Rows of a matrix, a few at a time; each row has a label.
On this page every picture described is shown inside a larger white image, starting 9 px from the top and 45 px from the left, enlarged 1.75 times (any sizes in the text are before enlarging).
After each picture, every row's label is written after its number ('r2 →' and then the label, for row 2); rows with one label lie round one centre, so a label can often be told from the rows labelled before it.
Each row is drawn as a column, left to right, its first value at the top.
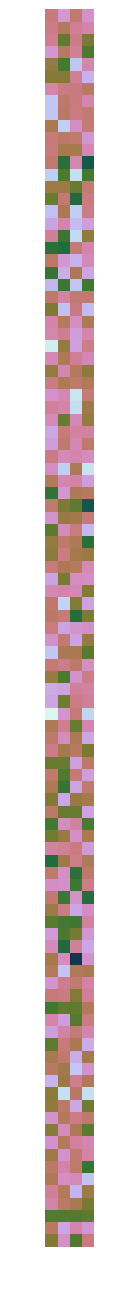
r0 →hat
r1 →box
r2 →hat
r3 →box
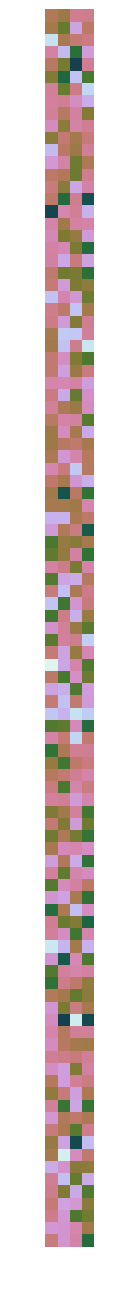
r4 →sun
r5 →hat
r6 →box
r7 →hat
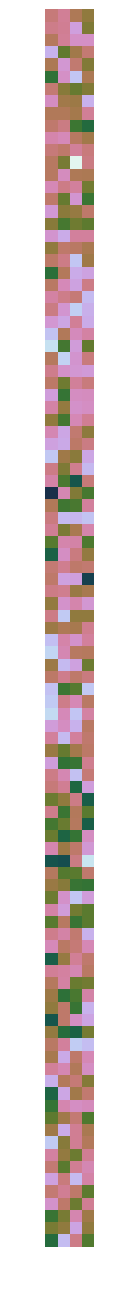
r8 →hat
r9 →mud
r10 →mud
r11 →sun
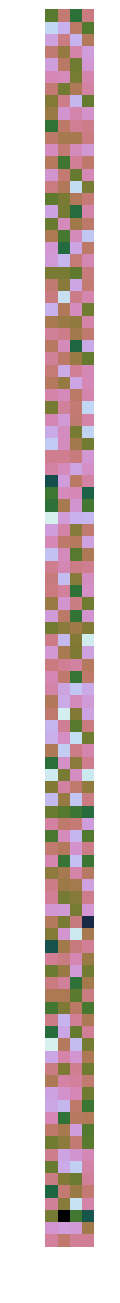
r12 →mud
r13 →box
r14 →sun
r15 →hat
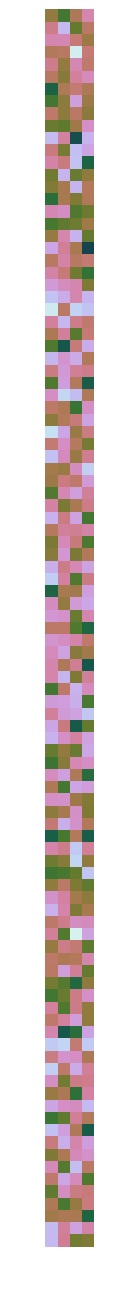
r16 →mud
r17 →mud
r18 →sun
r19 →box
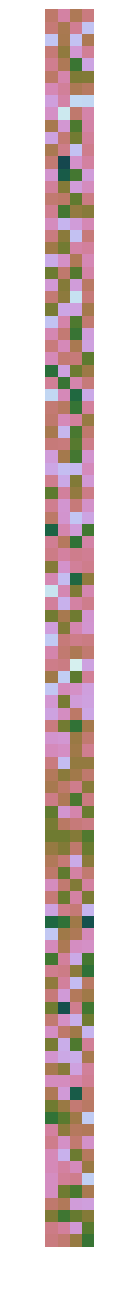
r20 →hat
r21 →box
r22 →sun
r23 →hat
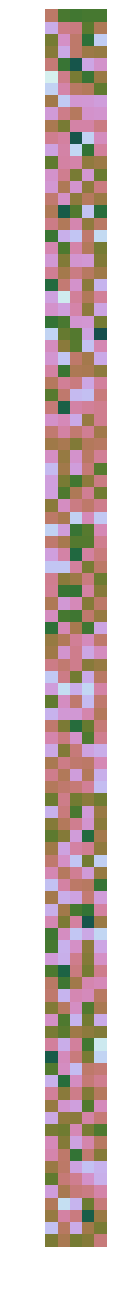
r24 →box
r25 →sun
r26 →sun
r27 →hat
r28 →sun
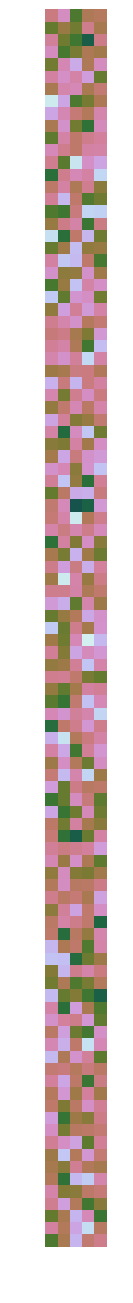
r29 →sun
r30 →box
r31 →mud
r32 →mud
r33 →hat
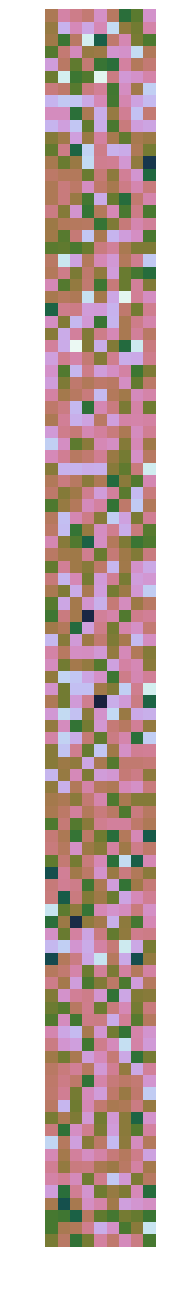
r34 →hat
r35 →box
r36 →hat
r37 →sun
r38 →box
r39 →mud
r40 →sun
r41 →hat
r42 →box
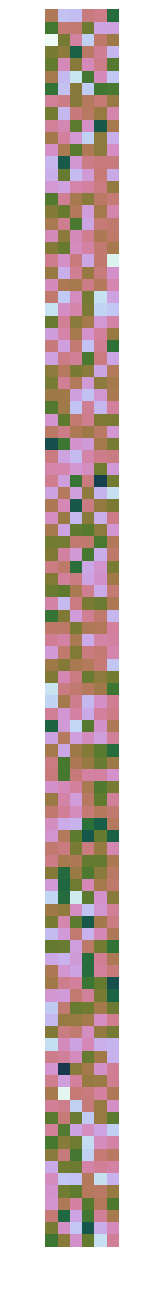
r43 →sun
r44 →box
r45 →mud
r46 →hat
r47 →mud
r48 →mud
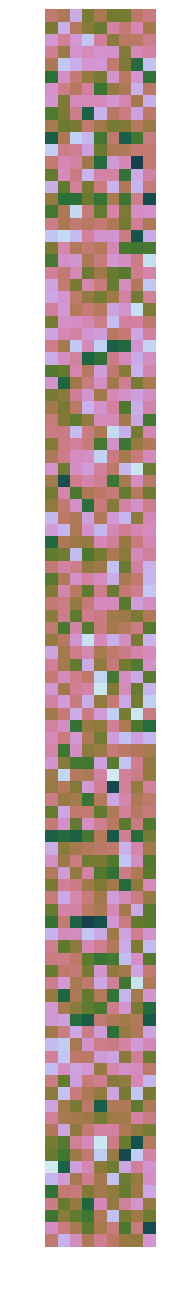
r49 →sun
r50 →mud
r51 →hat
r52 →hat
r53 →hat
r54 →mud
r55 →sun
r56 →box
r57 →hat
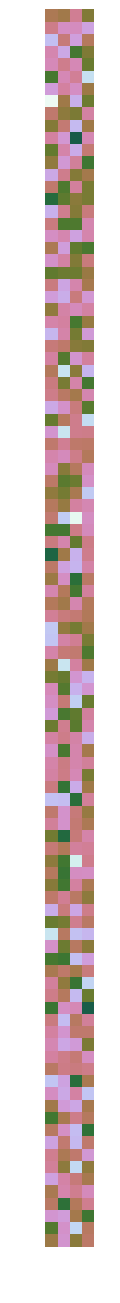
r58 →hat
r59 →mud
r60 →sun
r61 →box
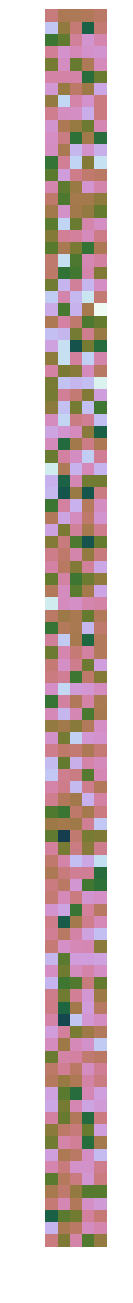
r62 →box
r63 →hat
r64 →sun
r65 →sun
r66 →sun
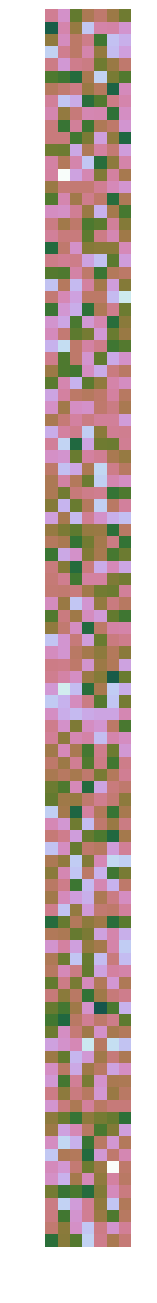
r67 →hat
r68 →hat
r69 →sun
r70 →mud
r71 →box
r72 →sun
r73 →sun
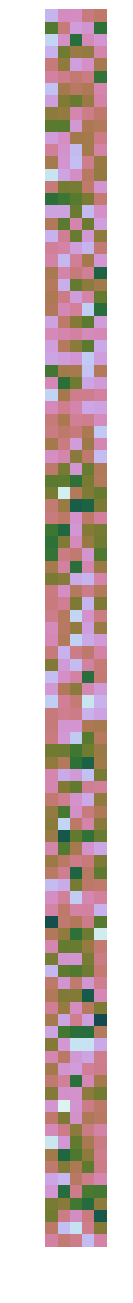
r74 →hat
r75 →mud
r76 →mud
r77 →mud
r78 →hat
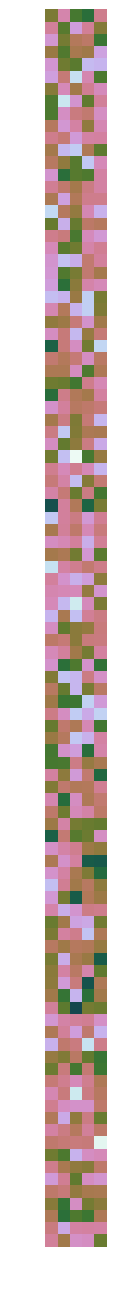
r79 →mud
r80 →box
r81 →box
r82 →mud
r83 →hat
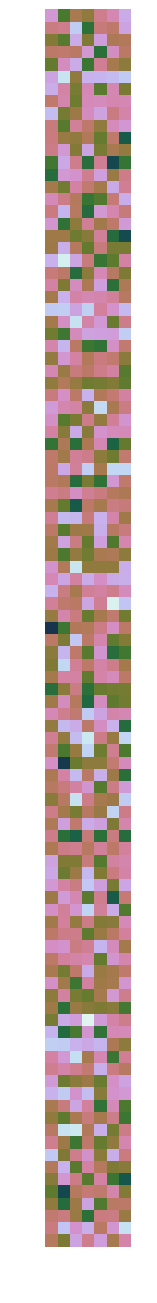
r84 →box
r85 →mud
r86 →mud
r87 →box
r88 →mud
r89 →box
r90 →box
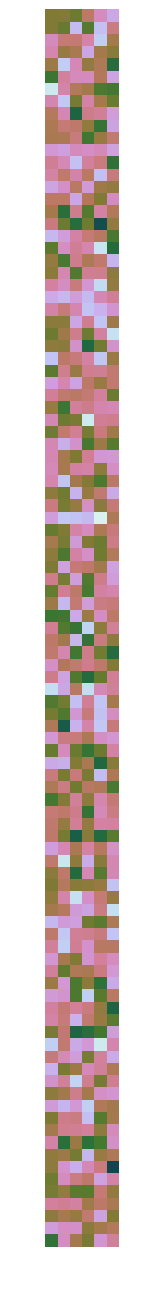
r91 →sun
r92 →sun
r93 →mud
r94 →sun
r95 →mud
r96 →box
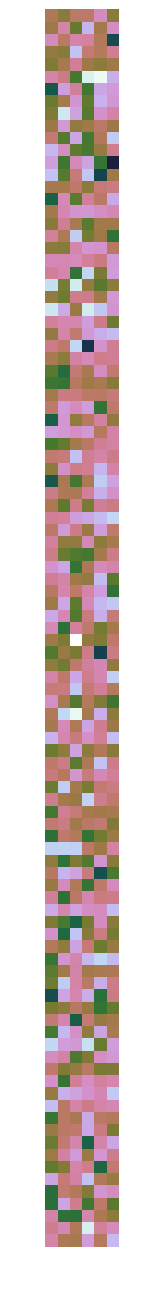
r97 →mud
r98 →box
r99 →hat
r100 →mud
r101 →box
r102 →box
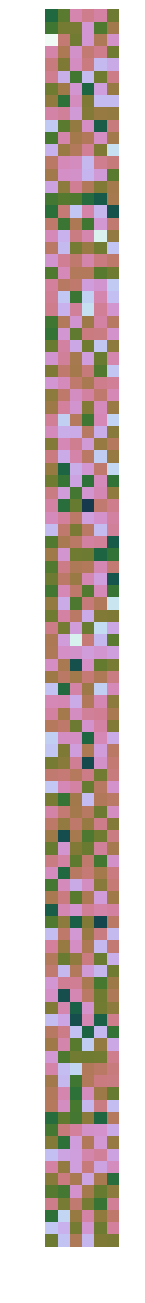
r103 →sun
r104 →mud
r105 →hat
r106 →mud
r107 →hat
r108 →sun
